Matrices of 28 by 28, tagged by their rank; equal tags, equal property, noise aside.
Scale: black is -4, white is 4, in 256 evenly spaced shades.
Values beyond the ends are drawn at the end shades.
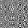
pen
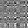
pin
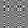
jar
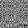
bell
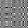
jar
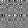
pin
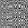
pen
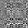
pin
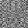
bell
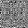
bell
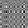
jar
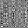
bell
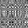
pin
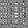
pin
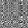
pen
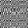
pen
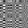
jar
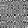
pen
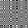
jar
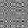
pin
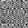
pen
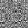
bell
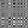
jar
